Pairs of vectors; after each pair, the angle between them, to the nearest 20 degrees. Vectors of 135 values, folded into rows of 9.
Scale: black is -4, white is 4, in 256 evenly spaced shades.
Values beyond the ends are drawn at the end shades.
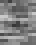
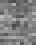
40 degrees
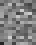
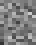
40 degrees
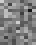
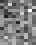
160 degrees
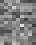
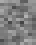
100 degrees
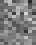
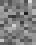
120 degrees
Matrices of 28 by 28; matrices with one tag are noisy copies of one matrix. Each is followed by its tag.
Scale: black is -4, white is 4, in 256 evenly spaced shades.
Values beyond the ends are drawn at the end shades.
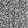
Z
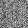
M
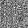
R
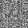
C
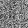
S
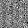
M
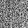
Z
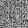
S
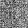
S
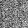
C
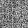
S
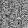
C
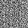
Z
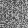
S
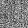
S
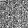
S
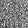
Z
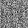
R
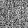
S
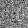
S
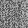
Z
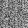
C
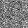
C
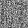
R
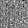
Z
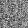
C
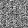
M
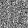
R
